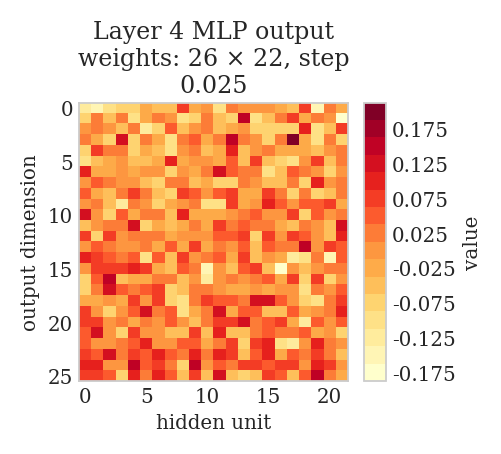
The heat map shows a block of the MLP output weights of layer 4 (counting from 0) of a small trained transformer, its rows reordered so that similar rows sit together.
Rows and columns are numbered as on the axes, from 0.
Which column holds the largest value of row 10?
0
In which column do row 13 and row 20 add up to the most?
13
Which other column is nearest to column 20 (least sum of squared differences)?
5
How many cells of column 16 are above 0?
10
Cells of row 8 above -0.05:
16
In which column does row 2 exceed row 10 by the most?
18
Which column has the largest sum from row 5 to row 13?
21
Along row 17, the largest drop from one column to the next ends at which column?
7
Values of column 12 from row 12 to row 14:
0.05 0 -0.025
